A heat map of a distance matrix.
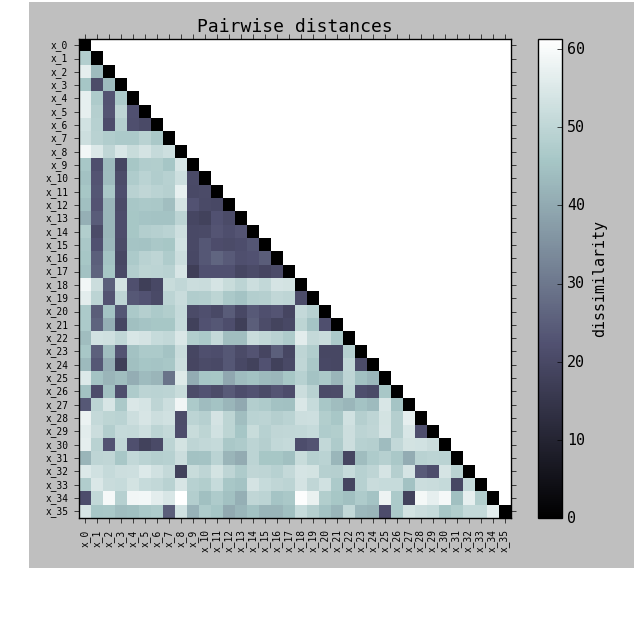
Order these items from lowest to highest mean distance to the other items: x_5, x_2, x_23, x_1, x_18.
x_23, x_1, x_2, x_5, x_18
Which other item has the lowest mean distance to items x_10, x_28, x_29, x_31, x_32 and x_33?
x_8
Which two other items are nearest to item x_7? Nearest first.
x_35, x_25
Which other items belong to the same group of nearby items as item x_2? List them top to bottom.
x_4, x_5, x_6, x_18, x_19, x_30
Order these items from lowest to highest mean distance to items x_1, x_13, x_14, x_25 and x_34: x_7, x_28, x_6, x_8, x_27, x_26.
x_26, x_27, x_7, x_6, x_28, x_8
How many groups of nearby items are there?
6
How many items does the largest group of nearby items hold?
16
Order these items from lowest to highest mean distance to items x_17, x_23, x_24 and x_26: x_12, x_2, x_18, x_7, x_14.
x_14, x_12, x_2, x_7, x_18
